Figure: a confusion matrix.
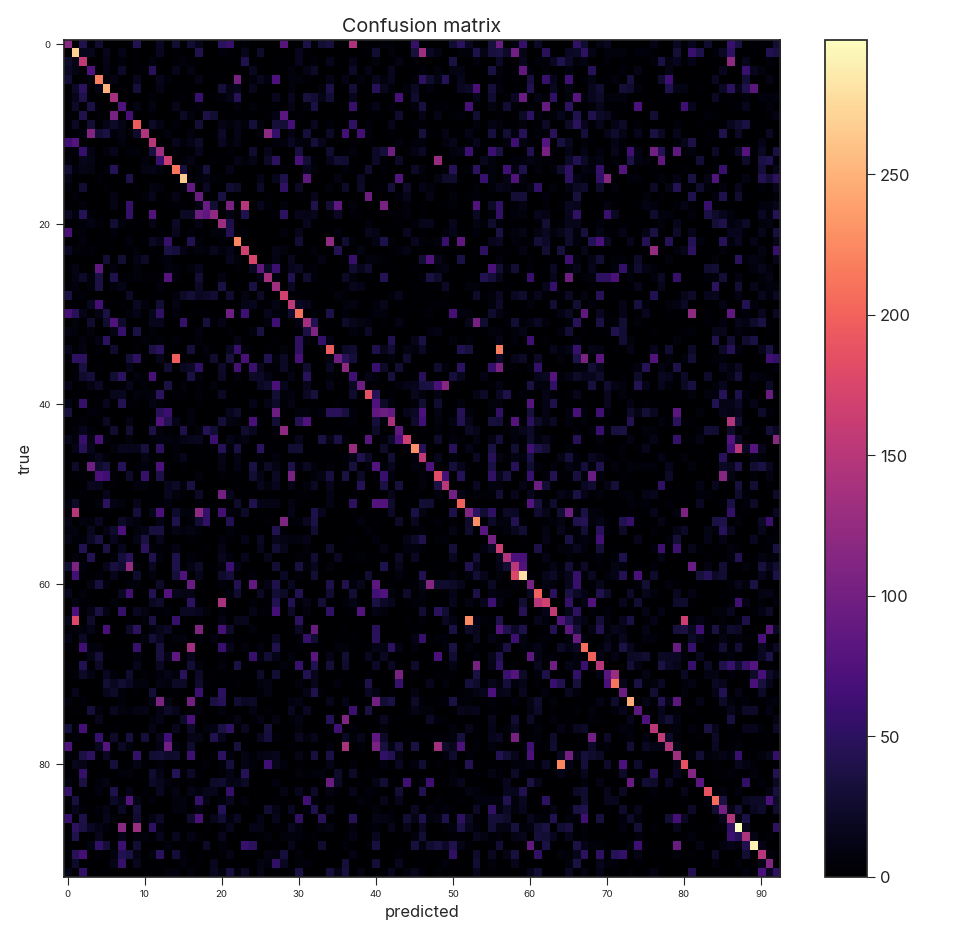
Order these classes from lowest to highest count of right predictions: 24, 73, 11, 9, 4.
11, 24, 9, 4, 73
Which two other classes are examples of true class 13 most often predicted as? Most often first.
48, 77
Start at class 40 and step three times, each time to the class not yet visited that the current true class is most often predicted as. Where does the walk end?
3
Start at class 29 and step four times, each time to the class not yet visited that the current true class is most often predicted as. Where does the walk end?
56
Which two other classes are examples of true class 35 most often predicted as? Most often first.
14, 67
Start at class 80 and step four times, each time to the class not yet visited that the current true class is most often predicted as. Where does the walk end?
46
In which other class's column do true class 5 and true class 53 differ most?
28
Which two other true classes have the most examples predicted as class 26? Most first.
10, 80
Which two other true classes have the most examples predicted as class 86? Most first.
42, 2
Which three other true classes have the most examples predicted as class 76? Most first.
23, 12, 35
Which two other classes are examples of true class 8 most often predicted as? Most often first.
6, 28
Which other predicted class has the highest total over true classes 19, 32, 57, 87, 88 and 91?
7
